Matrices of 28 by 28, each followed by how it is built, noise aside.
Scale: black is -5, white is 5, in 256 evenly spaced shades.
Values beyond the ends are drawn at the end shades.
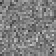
noise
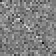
diagonal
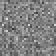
repeating columns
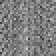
repeating rows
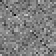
diagonal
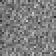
repeating rows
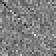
diagonal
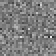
uneven rows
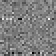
uneven rows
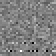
uneven rows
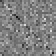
diagonal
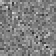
diagonal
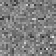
uneven rows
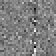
uneven columns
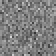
noise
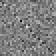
diagonal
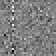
uneven columns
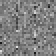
uneven columns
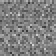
repeating columns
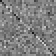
diagonal
